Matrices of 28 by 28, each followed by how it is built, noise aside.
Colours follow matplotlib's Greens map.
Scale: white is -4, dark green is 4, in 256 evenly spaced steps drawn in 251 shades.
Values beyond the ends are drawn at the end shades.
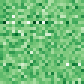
uneven rows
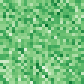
Toeplitz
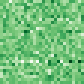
uneven rows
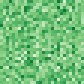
low rank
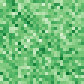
Toeplitz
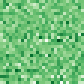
uneven rows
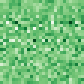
uneven rows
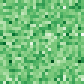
uneven rows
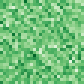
Toeplitz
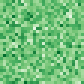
noise
